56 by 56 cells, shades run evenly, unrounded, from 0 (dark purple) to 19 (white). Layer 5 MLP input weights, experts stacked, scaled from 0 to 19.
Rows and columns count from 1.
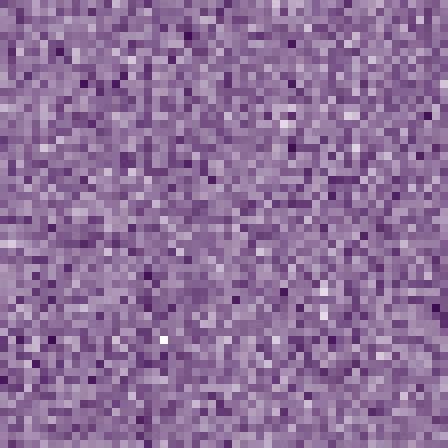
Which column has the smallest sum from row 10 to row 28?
24
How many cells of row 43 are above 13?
5
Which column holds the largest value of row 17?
51
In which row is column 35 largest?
43
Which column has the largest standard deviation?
37
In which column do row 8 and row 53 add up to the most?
17
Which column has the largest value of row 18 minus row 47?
8
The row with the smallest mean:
38
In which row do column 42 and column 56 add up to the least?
25
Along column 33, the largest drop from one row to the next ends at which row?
33
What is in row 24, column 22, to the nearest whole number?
3
